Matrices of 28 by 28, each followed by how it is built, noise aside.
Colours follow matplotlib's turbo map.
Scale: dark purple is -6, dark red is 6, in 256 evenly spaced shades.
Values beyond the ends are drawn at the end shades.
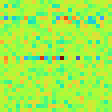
uneven rows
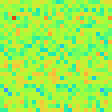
repeating columns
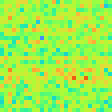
blocks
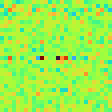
uneven rows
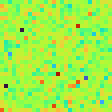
sparse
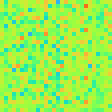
repeating rows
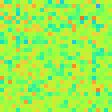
low rank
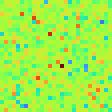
sparse
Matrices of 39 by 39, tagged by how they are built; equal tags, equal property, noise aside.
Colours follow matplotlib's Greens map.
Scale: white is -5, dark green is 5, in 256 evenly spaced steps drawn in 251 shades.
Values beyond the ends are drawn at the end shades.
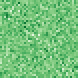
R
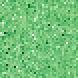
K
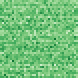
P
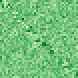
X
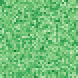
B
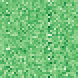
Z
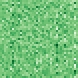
Z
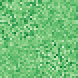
R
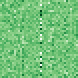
Z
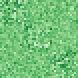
R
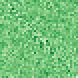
X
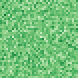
B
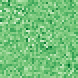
R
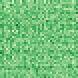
P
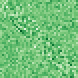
X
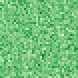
B
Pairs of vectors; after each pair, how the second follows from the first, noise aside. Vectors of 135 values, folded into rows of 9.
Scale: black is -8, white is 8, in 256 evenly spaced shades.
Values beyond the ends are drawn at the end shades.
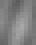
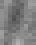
reversed, negated.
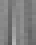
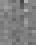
reversed, negated, partly zeroed.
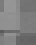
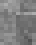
reversed, negated.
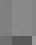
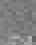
negated, partly zeroed.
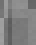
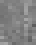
reversed, negated, partly zeroed.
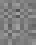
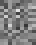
negated, scaled up.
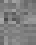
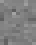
negated, partly zeroed.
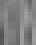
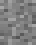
shuffled.
